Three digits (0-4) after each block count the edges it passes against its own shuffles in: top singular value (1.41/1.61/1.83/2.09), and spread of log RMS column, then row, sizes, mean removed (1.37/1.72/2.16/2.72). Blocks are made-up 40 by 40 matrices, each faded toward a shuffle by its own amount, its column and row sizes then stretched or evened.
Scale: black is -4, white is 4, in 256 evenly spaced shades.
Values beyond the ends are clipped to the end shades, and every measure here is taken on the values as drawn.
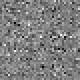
0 2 2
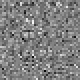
2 1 1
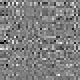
4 1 3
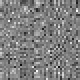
4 2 0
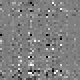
0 3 3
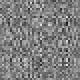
4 2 2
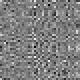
4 3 0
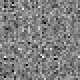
2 1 0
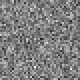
1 0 0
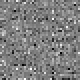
2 2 2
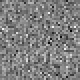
0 0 0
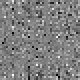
1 3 1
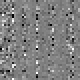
0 4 1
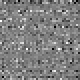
1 0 4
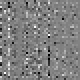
2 4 1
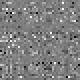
2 0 3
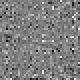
0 2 2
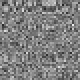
3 0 2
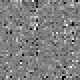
1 2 1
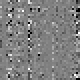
2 4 2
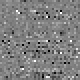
0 1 3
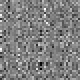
4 2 0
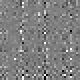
4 3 2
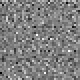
2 0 1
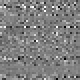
3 1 4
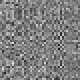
4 3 0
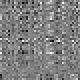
4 3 3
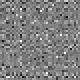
4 1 2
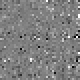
0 2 1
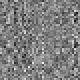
3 3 0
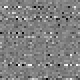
2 0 3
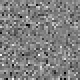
0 1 2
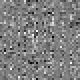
1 4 2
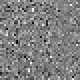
1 2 1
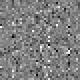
0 2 0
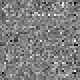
1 1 2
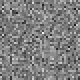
3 2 0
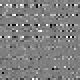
4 0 4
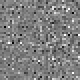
1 2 2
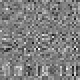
4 1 3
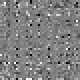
1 3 3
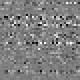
3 1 4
